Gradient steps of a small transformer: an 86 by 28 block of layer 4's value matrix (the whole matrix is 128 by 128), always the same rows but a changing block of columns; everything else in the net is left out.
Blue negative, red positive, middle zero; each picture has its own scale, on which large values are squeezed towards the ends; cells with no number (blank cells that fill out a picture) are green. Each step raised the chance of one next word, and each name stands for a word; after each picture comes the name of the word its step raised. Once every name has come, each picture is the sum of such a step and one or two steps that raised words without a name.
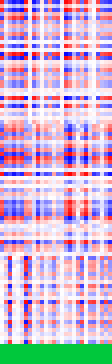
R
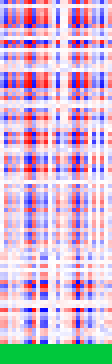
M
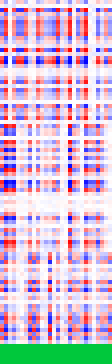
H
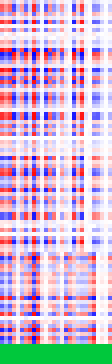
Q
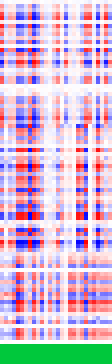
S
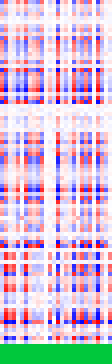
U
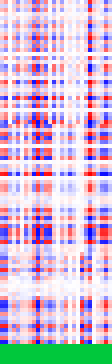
R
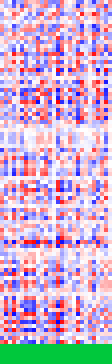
U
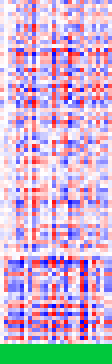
U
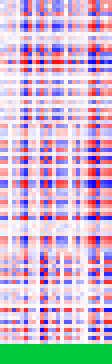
H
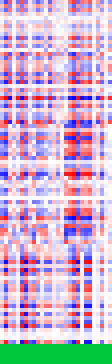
R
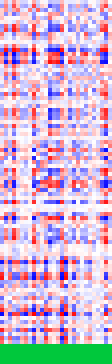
H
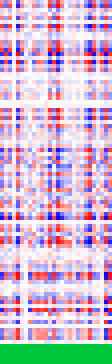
S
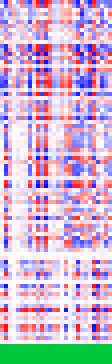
M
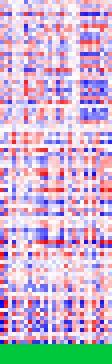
U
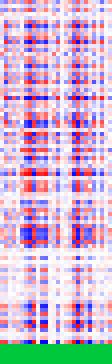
R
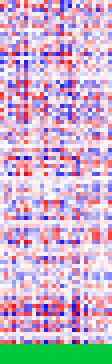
R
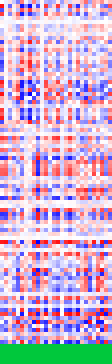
U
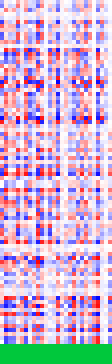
Q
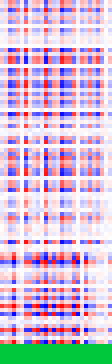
H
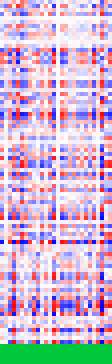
S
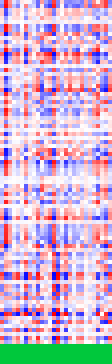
U
